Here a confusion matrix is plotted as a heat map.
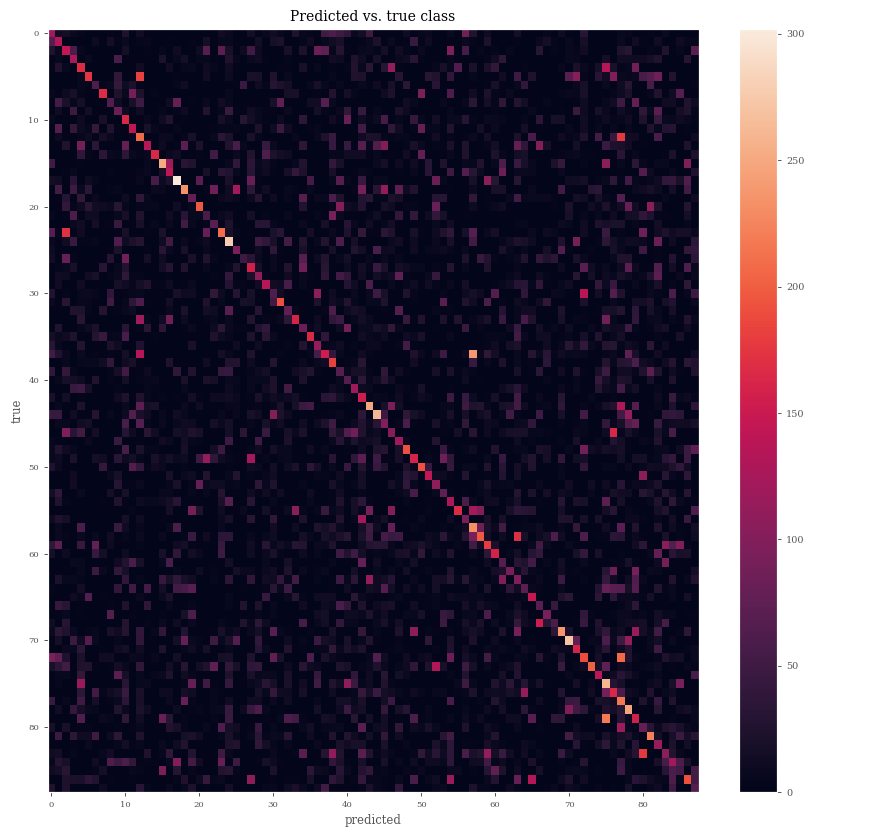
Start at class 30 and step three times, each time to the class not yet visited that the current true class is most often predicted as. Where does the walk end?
18
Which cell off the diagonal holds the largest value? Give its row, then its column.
37, 57
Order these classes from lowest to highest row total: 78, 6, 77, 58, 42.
6, 42, 77, 78, 58
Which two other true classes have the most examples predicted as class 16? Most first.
15, 33
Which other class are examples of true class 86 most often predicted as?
65
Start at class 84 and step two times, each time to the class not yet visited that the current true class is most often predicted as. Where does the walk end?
59
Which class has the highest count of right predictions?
17
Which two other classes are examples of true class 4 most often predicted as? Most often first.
75, 46
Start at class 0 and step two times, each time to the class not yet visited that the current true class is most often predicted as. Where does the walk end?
42
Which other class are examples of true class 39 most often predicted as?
81
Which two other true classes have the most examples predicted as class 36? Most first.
30, 2
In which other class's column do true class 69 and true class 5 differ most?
12
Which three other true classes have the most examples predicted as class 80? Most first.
83, 51, 23
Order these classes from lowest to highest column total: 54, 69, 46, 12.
46, 69, 54, 12
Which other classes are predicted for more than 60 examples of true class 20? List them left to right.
39, 52, 78, 81
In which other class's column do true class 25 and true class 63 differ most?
43
